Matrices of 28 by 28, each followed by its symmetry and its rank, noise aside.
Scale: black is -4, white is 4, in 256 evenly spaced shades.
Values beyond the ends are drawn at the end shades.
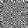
no symmetry, rank three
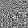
antisymmetric, rank four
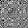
symmetric, rank four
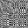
antisymmetric, rank four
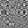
no symmetry, rank three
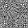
symmetric, rank four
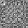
symmetric, rank four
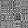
no symmetry, rank three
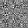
no symmetry, rank five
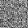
antisymmetric, rank four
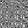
no symmetry, rank five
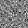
antisymmetric, rank four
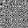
antisymmetric, rank four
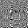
no symmetry, rank three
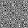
no symmetry, rank five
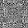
no symmetry, rank five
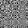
no symmetry, rank five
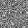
no symmetry, rank five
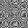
antisymmetric, rank four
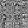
no symmetry, rank three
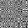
no symmetry, rank three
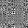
no symmetry, rank five
